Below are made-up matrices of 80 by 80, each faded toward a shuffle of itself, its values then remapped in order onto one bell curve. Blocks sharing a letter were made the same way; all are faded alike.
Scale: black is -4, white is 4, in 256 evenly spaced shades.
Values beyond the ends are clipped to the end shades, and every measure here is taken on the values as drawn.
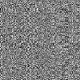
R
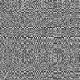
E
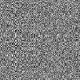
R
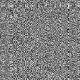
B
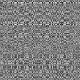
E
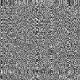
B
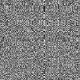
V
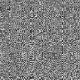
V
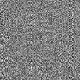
R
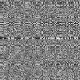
E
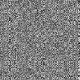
B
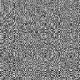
B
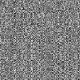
R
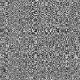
V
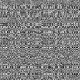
E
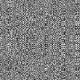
B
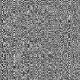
B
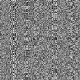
B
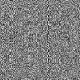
R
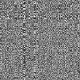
V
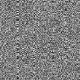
R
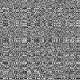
E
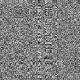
R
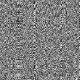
B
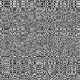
E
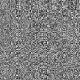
R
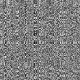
B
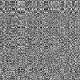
E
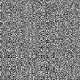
R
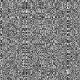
V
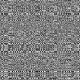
E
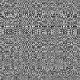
E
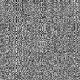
R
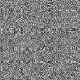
V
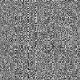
V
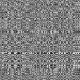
E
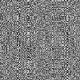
B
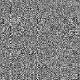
V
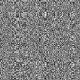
R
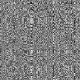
V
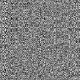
R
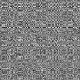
E
